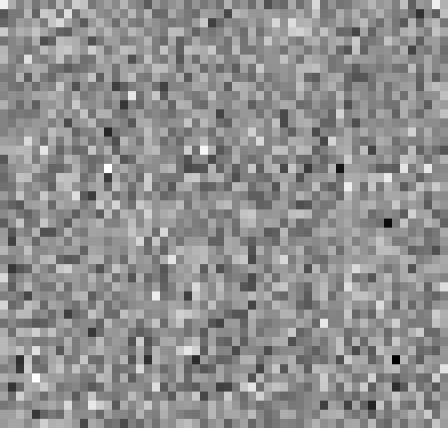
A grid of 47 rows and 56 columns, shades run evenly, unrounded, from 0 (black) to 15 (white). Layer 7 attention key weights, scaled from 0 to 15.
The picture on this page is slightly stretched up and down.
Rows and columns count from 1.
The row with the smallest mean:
40
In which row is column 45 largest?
30
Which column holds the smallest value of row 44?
26
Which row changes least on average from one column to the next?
8
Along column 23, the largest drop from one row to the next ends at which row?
5
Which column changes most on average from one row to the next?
12
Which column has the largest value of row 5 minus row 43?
50
